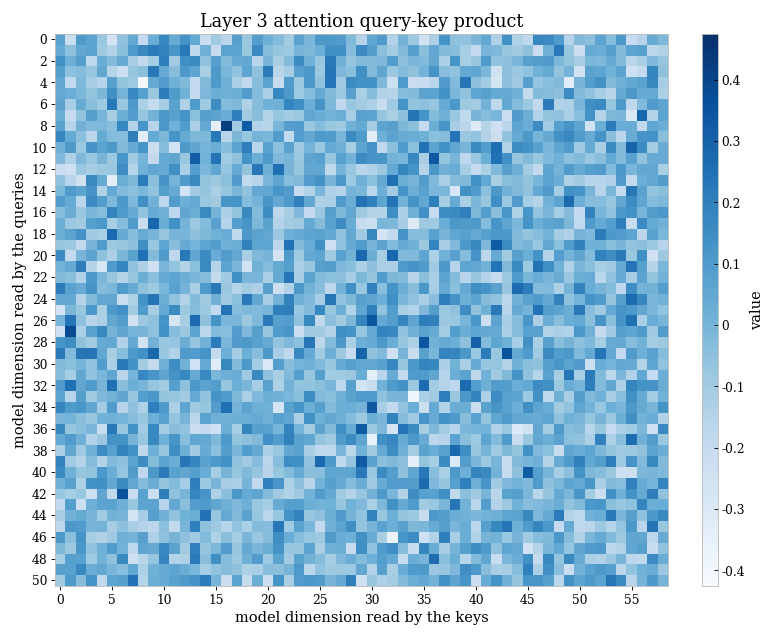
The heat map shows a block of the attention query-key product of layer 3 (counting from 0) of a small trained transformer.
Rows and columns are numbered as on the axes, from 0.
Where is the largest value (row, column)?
8, 16
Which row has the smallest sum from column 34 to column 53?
36
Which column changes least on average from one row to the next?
44
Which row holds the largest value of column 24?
28
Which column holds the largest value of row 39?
29
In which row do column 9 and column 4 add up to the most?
17
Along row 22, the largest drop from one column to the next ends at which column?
23
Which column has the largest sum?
10
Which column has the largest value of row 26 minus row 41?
30
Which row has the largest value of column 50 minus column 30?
9
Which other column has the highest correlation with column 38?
4
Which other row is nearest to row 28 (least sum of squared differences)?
35
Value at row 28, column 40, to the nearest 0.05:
0.3
